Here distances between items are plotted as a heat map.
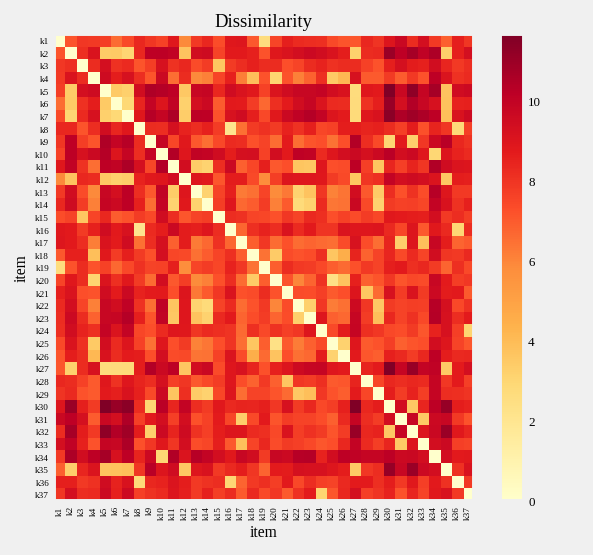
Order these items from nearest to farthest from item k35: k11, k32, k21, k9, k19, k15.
k19, k15, k21, k11, k9, k32
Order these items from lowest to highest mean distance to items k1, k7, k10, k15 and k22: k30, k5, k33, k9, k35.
k35, k5, k9, k33, k30
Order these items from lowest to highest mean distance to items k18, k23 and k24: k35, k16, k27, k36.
k36, k16, k35, k27
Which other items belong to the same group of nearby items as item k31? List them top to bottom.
k17, k33
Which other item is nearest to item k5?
k27
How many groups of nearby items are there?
11
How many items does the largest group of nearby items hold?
7
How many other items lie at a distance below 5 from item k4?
4
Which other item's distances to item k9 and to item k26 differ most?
k30
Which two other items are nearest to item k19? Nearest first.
k1, k12
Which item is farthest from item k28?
k34
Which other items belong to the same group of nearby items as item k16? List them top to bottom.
k8, k36
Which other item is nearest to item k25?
k20
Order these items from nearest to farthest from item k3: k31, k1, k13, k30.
k13, k1, k30, k31
